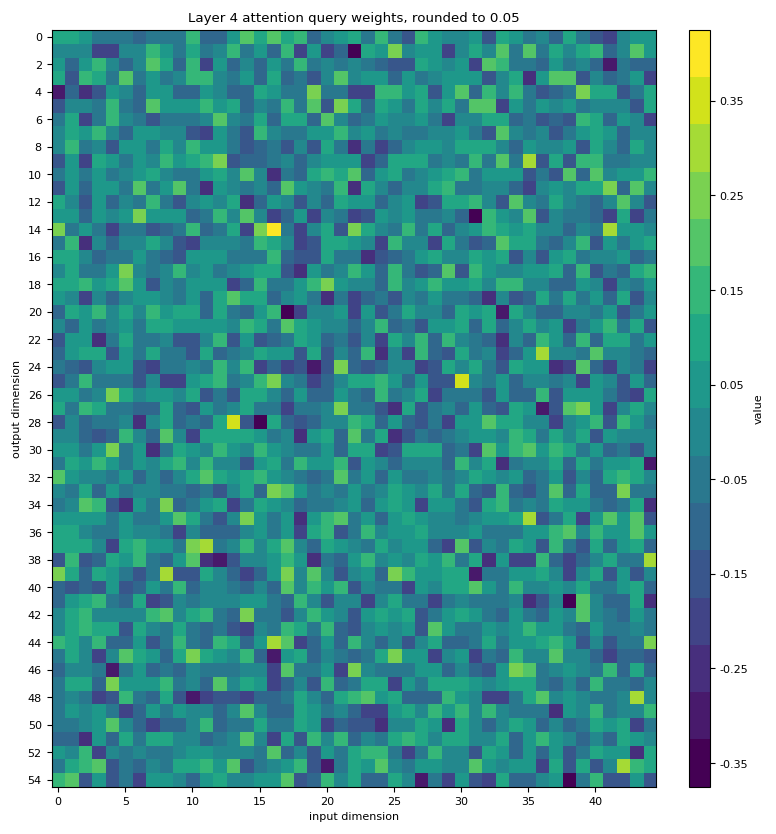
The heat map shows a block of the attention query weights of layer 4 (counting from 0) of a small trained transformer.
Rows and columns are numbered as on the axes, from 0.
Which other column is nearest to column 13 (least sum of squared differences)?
42
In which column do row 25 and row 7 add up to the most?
30
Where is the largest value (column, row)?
16, 14
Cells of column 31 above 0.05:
13
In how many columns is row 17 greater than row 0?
22
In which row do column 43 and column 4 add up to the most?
11
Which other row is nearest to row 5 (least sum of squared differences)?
40
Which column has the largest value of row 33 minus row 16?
17
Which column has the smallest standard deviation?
1
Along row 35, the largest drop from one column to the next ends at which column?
36
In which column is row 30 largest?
4
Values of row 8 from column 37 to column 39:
0 0.05 -0.15
